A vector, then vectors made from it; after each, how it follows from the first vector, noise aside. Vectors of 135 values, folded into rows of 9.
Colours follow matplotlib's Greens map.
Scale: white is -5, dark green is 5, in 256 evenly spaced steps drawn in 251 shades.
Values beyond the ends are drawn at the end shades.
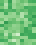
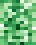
wrapped around, scaled up.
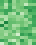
copied.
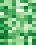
reversed, scaled up.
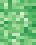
copied.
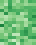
copied.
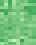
partly zeroed.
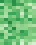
wrapped around.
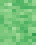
wrapped around, shrunk.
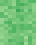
reversed, negated, shrunk.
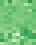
partly zeroed.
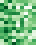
wrapped around, scaled up.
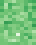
partly zeroed.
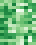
reversed, scaled up.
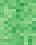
reversed, negated, shrunk.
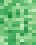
wrapped around.
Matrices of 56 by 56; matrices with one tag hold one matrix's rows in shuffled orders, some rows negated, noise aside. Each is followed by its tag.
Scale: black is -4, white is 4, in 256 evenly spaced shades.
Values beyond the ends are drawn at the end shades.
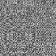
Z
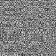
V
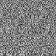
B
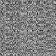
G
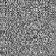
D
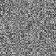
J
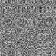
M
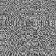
D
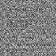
Z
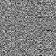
M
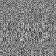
B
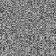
J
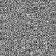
D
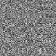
M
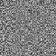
J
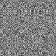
B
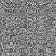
G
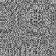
D
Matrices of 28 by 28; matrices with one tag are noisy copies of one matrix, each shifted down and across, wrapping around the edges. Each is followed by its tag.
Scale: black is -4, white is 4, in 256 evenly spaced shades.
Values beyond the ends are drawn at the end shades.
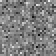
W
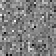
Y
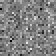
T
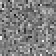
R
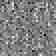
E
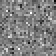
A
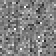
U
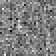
Y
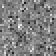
Y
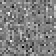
R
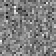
Y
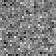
W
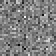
E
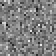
E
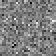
T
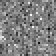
Y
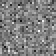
R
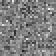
W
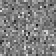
A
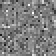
R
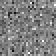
A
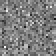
E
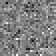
W
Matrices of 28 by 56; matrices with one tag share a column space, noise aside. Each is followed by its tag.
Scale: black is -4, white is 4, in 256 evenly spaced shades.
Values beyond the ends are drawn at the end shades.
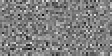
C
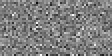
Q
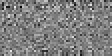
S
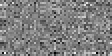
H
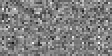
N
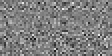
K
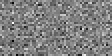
Q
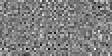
C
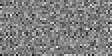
Q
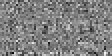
H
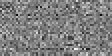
C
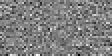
Q
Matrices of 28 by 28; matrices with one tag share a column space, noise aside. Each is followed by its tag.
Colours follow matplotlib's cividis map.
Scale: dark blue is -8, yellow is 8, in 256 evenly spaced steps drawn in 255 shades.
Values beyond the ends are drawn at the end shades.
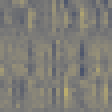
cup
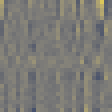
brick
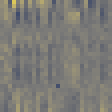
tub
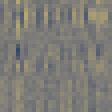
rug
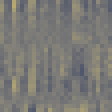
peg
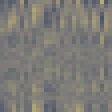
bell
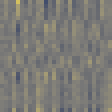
brick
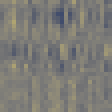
rug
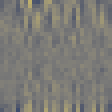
bell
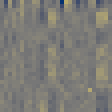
tub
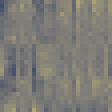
peg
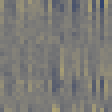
peg
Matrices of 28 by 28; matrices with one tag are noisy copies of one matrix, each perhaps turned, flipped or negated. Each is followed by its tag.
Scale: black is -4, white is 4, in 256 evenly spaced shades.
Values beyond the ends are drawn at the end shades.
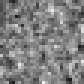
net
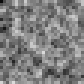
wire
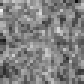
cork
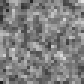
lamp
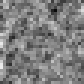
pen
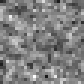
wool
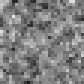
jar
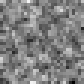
jar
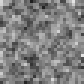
jar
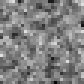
jar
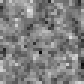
pen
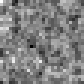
wire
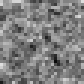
lamp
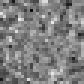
net
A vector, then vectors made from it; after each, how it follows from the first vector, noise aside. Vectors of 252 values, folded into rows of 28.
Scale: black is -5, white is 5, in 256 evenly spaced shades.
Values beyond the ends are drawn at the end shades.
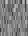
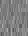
wrapped around, negated, shrunk.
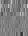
reversed, negated, partly zeroed.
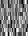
wrapped around, scaled up.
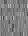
reversed, negated, partly zeroed.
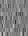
reversed, partly zeroed.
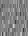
reversed, partly zeroed.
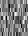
wrapped around, scaled up.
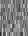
reversed, negated.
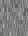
wrapped around, negated, shrunk.
